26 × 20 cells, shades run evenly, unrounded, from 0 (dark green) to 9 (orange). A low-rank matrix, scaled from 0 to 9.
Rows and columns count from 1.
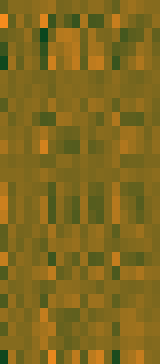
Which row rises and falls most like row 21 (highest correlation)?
9
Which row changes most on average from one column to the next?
26
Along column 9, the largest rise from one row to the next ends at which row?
3
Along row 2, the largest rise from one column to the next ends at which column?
11
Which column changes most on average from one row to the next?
1
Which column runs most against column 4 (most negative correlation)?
6
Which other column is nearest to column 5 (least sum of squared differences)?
20
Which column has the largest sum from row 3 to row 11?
10
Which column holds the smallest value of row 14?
7
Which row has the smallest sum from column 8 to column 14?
2
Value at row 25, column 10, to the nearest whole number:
4
